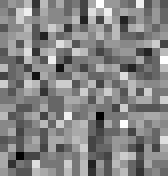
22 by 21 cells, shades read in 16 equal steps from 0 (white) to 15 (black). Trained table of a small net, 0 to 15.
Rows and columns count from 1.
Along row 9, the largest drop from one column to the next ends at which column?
9
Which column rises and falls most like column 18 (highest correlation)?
12
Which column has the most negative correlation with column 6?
19
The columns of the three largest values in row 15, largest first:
13, 6, 2
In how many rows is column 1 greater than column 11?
13
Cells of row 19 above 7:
11
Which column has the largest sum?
3
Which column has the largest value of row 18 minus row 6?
20
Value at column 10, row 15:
9
